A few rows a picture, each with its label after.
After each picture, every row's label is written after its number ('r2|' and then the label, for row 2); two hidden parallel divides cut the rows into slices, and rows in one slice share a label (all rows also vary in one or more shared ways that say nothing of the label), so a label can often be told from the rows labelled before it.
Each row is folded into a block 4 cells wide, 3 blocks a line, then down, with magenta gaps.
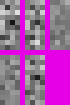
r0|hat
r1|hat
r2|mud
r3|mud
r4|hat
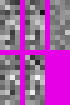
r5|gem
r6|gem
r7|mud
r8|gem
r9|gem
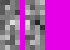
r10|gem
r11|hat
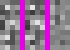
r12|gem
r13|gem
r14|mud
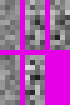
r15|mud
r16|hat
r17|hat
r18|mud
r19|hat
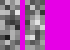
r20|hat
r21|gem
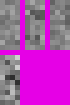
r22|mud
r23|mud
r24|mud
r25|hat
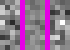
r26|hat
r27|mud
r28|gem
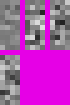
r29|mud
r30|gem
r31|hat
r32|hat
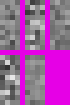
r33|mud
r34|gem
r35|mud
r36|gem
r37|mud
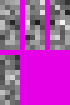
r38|hat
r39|hat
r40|gem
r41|gem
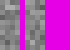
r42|mud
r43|mud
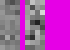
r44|mud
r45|hat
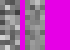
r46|gem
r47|mud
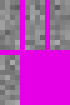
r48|mud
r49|mud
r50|mud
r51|mud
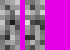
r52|hat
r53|hat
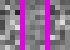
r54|gem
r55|mud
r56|gem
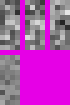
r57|gem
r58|gem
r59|hat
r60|mud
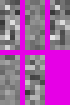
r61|gem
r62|mud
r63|gem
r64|mud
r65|hat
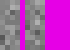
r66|mud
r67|mud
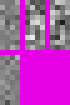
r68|mud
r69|gem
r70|hat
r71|mud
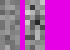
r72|mud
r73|hat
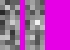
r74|gem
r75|gem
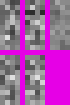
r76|gem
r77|gem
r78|mud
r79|gem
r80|gem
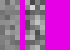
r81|mud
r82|gem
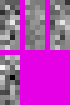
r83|gem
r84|mud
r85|gem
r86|hat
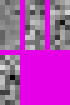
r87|mud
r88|gem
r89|hat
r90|hat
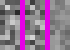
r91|gem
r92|gem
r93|mud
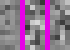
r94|mud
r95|gem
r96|hat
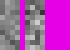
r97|mud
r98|gem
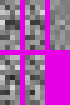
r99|hat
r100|hat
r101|mud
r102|hat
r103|hat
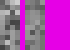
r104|hat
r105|mud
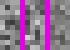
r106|hat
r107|gem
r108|mud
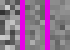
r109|gem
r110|mud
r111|mud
